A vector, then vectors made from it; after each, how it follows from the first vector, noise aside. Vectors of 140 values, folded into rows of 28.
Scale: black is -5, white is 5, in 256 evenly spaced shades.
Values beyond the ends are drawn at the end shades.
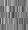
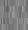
negated, shrunk.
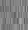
reversed, shrunk.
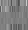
wrapped around, partly zeroed.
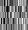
negated, scaled up.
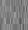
reversed, negated, shrunk.
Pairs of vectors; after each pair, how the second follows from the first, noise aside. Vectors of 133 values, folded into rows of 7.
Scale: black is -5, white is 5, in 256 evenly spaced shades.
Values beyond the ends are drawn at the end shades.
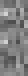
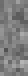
reversed, shrunk.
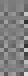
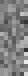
sign-scrambled.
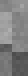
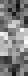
wrapped around, negated, scaled up.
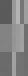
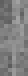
shrunk.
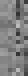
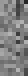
copied.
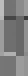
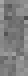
shrunk.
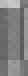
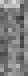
copied.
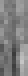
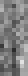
copied.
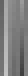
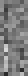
sign-scrambled.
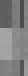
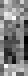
wrapped around, scaled up.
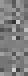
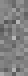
shrunk.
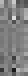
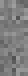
shrunk.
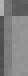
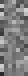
sign-scrambled.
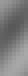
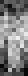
wrapped around, negated, scaled up.
